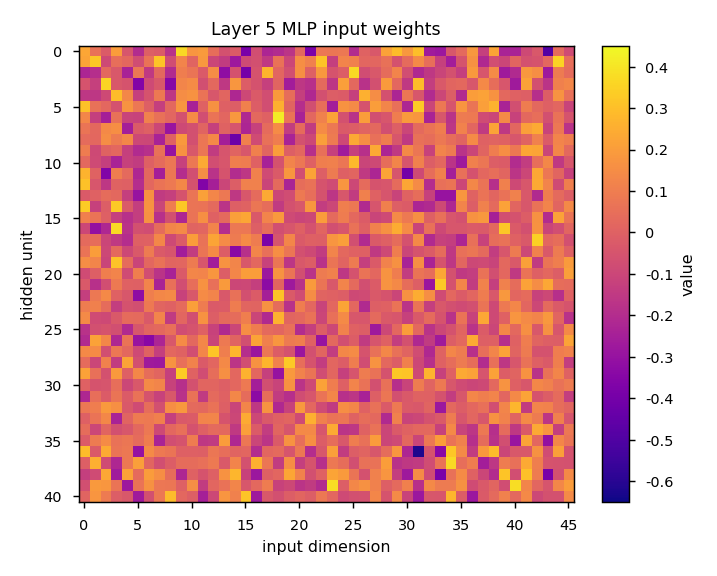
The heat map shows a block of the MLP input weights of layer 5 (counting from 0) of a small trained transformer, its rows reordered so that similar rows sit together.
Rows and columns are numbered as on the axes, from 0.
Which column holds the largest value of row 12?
0
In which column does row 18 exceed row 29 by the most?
18
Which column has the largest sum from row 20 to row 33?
41
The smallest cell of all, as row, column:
36, 31
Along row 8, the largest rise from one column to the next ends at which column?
15
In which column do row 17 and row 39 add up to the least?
4
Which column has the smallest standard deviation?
10
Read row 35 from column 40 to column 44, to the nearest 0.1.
-0.3 0.2 0 -0.3 0.1
